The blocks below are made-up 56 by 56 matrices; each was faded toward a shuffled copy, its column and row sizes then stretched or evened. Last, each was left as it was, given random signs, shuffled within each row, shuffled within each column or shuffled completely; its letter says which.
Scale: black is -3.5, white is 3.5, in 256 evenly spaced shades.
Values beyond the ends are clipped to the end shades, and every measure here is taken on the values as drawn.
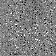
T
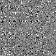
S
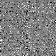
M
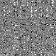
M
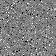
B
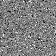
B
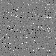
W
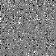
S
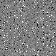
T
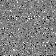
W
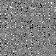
M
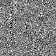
T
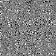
S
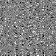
M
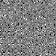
M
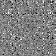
M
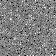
B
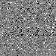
S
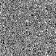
T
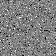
B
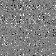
S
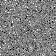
B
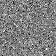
B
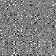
M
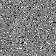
W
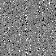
T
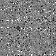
S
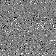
W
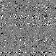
S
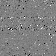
W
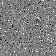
B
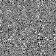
S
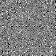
M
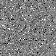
W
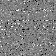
W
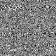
W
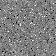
B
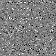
W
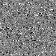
W
